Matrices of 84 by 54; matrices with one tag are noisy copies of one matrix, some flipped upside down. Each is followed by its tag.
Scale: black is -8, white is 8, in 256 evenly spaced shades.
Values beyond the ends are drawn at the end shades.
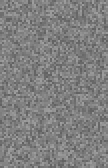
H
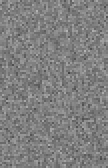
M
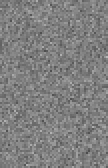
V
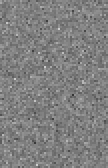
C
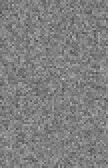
M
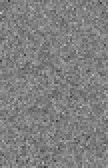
C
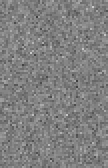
M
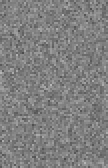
C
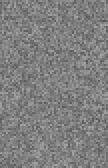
V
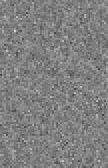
C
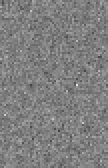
H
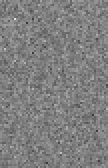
M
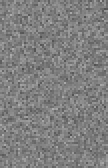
C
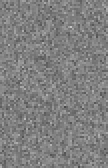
C
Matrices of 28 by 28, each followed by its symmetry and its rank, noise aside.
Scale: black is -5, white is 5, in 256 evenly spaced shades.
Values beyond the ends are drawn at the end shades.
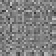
antisymmetric, rank six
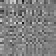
no symmetry, rank three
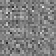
antisymmetric, rank six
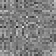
no symmetry, rank four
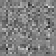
antisymmetric, rank four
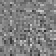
antisymmetric, rank four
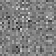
antisymmetric, rank four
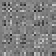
symmetric, rank three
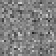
no symmetry, rank four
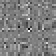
no symmetry, rank four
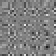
symmetric, rank three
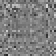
no symmetry, rank four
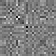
symmetric, rank three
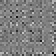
symmetric, rank three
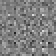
antisymmetric, rank four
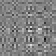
no symmetry, rank three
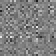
no symmetry, rank four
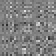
no symmetry, rank three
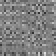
no symmetry, rank three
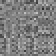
no symmetry, rank four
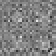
symmetric, rank three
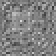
symmetric, rank three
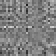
antisymmetric, rank four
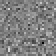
no symmetry, rank six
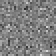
antisymmetric, rank six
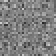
no symmetry, rank four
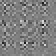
symmetric, rank three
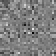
no symmetry, rank four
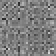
symmetric, rank four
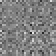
no symmetry, rank three
